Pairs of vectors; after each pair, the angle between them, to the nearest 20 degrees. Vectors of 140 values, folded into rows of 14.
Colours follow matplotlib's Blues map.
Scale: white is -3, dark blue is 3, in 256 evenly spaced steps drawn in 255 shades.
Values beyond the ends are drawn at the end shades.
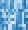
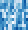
20 degrees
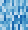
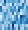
40 degrees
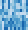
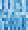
20 degrees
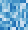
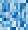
160 degrees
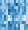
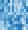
100 degrees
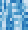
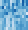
120 degrees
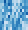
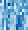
60 degrees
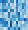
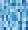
120 degrees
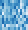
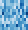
160 degrees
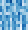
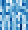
160 degrees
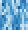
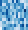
120 degrees
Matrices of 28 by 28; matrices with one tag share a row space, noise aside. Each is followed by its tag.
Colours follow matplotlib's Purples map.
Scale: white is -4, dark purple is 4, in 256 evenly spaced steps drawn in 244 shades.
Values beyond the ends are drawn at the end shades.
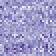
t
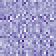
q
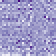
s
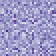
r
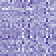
s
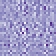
q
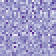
r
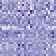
s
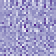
q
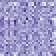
r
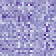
s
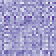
t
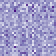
r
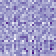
r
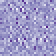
q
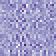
q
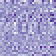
r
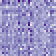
s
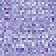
t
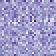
r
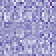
t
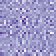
q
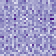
r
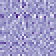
q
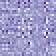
s
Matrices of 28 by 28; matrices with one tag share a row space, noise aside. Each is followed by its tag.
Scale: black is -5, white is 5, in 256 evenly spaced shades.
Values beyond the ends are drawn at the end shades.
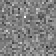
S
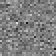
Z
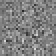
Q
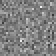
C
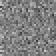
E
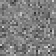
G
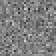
S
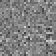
S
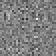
Q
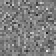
S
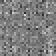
S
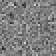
G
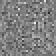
Q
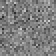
G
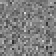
S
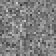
Z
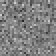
G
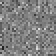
E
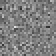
G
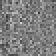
Z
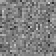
G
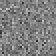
E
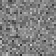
Z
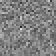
C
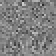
Q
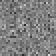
G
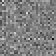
G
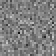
C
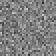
E
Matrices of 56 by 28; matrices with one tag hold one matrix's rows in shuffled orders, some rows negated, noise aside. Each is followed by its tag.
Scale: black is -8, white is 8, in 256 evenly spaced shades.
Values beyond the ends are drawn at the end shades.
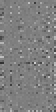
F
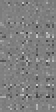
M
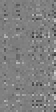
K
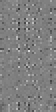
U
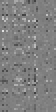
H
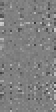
F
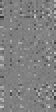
F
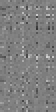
M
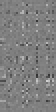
M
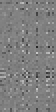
M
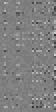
K
